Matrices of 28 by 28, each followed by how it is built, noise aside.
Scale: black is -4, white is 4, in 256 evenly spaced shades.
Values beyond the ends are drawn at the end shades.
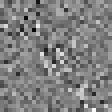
block diagonal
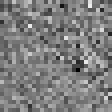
upper triangular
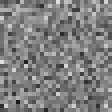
noise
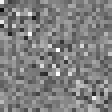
block diagonal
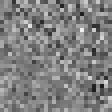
upper triangular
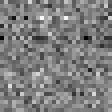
uneven rows
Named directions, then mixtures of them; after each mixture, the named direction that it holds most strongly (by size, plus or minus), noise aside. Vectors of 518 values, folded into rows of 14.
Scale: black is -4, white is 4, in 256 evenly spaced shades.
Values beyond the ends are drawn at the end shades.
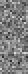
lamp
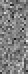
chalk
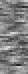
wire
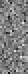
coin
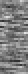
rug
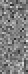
chalk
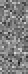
lamp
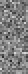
lamp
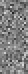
chalk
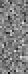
coin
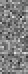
lamp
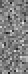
coin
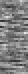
rug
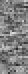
wire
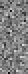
coin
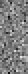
coin
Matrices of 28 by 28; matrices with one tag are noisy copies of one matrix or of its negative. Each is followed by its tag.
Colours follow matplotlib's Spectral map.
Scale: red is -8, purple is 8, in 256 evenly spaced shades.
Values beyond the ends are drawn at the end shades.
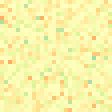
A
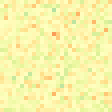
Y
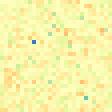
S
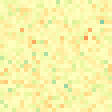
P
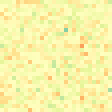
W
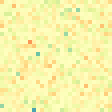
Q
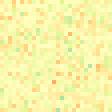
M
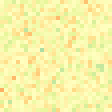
M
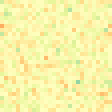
Q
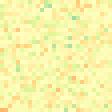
S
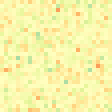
M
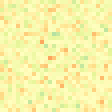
Y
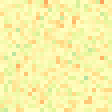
S
